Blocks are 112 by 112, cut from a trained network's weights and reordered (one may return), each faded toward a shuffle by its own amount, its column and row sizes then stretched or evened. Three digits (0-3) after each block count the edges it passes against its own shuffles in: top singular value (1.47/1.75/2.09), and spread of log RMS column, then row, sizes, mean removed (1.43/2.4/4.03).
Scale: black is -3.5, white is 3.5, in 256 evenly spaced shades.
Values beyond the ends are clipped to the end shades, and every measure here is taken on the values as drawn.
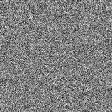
2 0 0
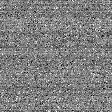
1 0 0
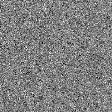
0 1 0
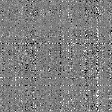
1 2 2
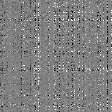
2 3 2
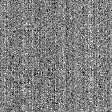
2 1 0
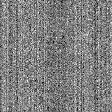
3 1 0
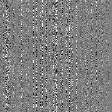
1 3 0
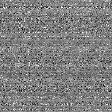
1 1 2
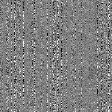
1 3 0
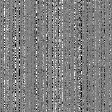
3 3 0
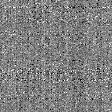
1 0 2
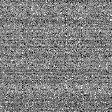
2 1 0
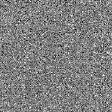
1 1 1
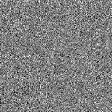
1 1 1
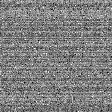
3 0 0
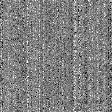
2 2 0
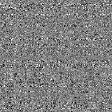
1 1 2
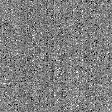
0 1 1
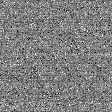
0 0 0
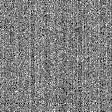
2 0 1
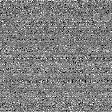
1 0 2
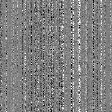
3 3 0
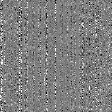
0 3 0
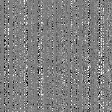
2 3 1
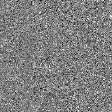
0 2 0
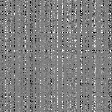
3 3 2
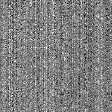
3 2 1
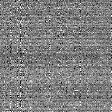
3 2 0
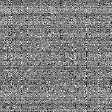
3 2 0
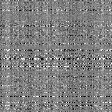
3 0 3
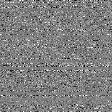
0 0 3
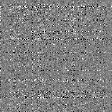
0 2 2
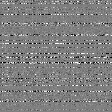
2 0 3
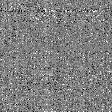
0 0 2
